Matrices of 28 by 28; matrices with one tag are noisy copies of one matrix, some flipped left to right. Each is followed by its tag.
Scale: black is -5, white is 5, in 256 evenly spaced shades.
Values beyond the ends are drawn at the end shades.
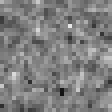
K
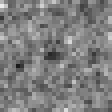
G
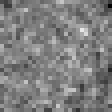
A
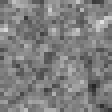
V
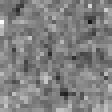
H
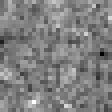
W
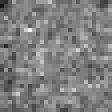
A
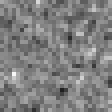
K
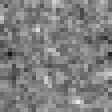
W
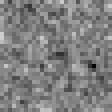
G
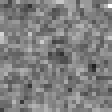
G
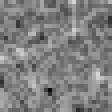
K
